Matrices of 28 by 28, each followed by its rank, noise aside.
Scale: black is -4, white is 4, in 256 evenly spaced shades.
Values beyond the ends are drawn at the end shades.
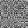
four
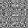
four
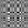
one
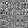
four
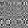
two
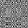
three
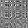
two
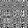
three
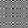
one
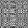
three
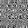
four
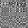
three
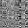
four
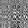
three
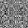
four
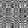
two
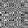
three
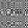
two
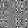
three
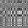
one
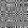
two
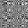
two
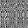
three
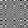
one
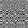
two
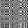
one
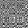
three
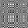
one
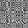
three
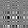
one
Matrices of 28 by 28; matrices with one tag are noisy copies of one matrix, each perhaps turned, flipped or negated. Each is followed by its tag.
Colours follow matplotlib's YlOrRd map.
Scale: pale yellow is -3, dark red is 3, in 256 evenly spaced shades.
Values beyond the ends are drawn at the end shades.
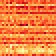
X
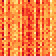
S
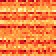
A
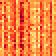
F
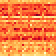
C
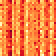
A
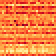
X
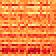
X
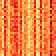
S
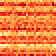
A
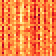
F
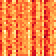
A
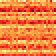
A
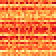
S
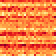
A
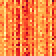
S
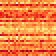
S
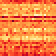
C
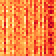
X
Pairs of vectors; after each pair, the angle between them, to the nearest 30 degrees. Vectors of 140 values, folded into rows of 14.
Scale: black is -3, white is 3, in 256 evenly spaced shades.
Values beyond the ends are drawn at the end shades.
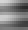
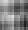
30 degrees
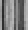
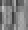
120 degrees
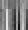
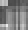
60 degrees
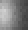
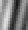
60 degrees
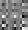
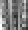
120 degrees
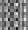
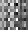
150 degrees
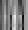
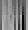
60 degrees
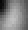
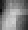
30 degrees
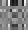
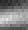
90 degrees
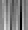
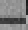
90 degrees
